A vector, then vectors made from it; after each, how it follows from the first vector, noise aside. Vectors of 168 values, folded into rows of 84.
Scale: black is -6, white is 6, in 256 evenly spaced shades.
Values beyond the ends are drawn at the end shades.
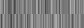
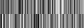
wrapped around, negated, scaled up.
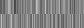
sign-scrambled.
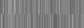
negated, shrunk.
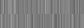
negated, shrunk.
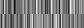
scaled up.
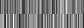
wrapped around, negated, scaled up.
